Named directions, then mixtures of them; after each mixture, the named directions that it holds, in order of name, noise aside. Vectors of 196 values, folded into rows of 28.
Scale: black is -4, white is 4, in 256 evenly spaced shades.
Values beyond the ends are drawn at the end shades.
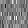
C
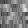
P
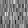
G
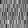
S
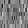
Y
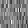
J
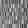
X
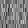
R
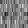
G, P, S.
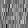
R.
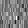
C, G, X.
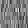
J.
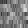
P.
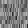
P, X.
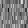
R, X, Y.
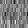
G, S.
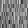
R, X, Y.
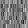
R, S, X.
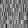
R, S.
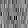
C, J, Y.
